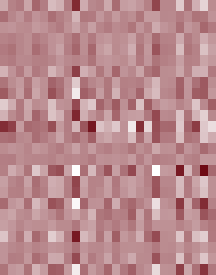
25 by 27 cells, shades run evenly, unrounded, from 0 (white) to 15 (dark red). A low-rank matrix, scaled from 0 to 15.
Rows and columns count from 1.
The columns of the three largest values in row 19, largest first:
26, 23, 7
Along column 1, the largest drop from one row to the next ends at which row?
10
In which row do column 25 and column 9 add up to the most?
12
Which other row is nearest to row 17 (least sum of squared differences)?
18
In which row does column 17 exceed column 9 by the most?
16
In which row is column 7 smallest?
22
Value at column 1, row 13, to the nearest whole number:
9
